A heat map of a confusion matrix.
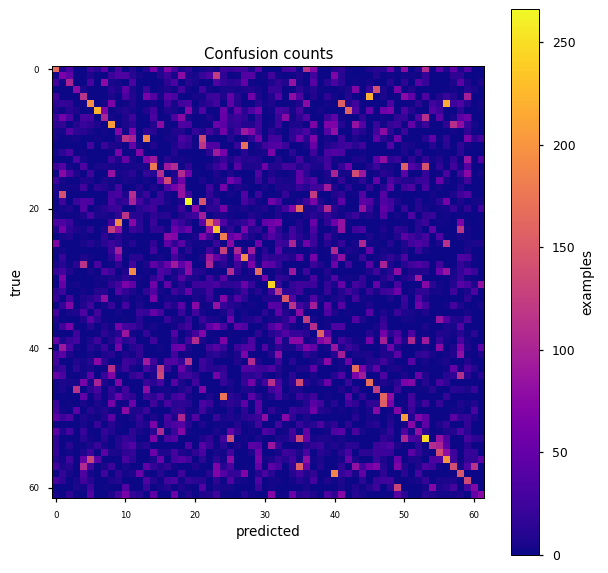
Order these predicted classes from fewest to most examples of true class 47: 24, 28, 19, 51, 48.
19, 51, 28, 48, 24
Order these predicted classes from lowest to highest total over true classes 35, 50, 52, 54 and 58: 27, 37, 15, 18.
37, 27, 15, 18
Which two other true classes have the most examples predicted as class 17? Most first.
14, 28
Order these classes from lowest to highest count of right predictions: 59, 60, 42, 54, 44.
42, 60, 44, 54, 59
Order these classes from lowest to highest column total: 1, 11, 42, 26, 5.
42, 26, 5, 1, 11
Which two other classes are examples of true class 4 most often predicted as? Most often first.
45, 59
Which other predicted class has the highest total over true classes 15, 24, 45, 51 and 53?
35
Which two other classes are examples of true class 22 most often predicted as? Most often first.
9, 23
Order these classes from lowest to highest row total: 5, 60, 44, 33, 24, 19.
60, 33, 24, 44, 5, 19
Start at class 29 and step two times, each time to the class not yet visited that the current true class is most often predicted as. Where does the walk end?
27
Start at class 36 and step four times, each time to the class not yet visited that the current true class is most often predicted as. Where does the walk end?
41
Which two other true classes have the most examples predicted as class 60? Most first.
57, 61
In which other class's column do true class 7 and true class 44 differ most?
15
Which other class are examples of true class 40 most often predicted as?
1
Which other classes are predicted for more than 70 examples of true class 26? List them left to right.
9, 24, 28, 40
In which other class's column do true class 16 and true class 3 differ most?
46
